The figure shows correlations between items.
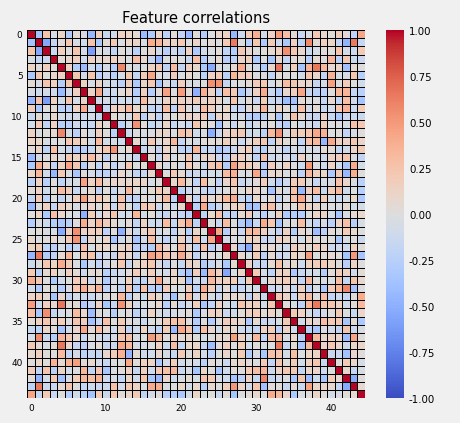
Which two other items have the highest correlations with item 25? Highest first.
6, 24
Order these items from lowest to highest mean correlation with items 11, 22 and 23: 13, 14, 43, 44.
13, 43, 44, 14
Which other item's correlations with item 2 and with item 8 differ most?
34
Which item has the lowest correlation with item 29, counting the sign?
26
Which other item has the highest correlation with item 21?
23
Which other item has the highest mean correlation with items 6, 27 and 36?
20
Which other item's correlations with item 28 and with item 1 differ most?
2
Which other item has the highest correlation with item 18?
7
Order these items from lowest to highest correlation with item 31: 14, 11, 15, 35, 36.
14, 35, 11, 36, 15
